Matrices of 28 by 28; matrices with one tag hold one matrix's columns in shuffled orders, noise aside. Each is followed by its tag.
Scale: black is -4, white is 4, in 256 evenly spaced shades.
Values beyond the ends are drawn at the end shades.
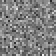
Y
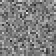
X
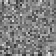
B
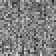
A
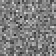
Y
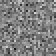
X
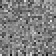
B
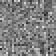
A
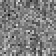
A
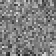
B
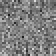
A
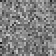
Y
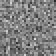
Y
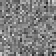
B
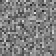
X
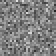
X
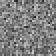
Y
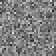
X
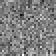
A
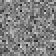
X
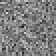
X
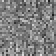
A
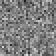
A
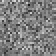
X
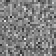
Y
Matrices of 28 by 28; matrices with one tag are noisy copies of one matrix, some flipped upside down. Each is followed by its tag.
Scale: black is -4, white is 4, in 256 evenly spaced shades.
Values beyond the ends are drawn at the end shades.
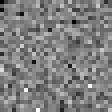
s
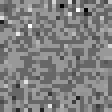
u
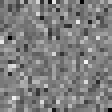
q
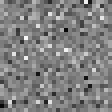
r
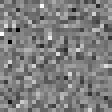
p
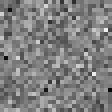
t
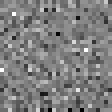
q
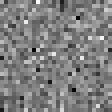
s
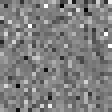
u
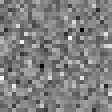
p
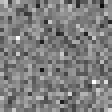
t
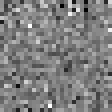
u
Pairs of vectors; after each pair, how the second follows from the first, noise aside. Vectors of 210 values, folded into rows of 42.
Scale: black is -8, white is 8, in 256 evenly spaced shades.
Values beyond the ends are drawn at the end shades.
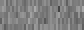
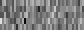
reversed, scaled up.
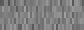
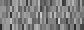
reversed, scaled up.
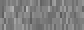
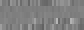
reversed, partly zeroed.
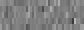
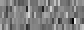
scaled up.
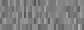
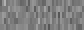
reversed.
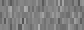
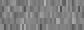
reversed.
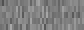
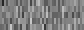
scaled up.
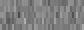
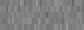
wrapped around, negated, shrunk.
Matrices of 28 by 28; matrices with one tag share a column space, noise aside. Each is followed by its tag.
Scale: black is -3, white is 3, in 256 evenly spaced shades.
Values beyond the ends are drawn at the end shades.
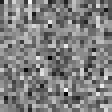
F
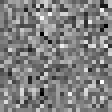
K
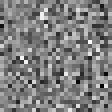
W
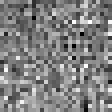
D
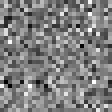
K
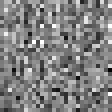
F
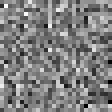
K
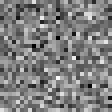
W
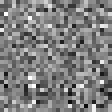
K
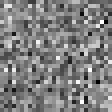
D
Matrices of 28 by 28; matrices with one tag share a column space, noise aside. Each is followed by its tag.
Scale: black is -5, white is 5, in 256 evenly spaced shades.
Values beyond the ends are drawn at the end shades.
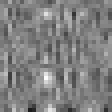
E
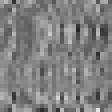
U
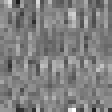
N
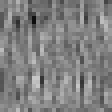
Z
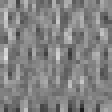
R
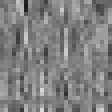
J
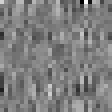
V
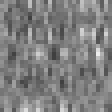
R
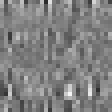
V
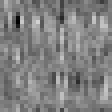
Z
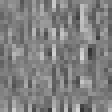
R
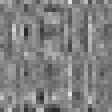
U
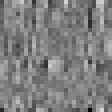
N
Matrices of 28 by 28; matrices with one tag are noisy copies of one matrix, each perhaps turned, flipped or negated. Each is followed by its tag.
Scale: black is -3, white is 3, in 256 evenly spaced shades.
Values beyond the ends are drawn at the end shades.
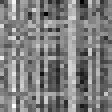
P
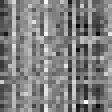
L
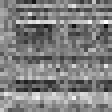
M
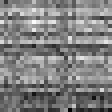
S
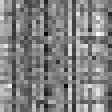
L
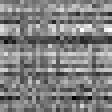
P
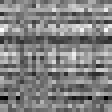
P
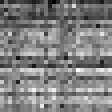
S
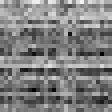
S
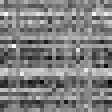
P
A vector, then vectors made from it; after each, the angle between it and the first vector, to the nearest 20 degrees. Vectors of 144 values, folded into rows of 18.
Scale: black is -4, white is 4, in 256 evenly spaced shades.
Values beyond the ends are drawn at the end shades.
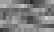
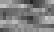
20 degrees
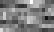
160 degrees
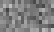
60 degrees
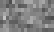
140 degrees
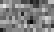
40 degrees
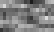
20 degrees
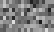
60 degrees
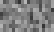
80 degrees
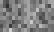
100 degrees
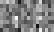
80 degrees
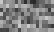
40 degrees
